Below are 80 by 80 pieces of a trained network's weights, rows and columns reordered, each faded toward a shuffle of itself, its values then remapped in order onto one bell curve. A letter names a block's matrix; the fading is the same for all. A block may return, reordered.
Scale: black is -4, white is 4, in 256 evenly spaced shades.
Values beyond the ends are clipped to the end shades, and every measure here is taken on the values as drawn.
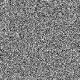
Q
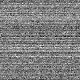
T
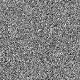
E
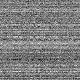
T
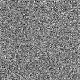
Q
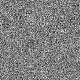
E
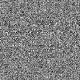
Q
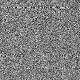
Q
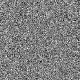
Q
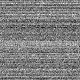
T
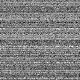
T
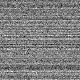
T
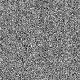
E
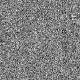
E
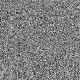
E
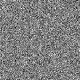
E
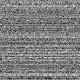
T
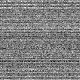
T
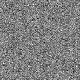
E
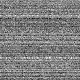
T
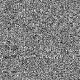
Q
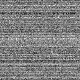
T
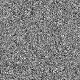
E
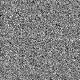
E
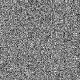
E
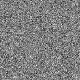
E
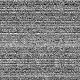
T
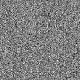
E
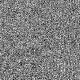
E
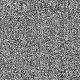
Q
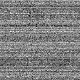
T
